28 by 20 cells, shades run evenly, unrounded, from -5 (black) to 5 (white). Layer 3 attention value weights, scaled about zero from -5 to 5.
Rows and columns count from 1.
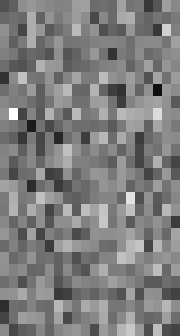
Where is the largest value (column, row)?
2, 10
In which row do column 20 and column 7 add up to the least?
25
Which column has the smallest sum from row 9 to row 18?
3
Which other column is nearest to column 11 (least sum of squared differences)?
19
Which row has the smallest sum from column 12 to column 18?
8
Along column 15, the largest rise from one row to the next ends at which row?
17
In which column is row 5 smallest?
13
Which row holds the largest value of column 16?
21
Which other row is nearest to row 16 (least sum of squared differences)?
23
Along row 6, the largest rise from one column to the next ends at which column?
5
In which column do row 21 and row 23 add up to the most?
18
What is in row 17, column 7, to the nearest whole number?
1
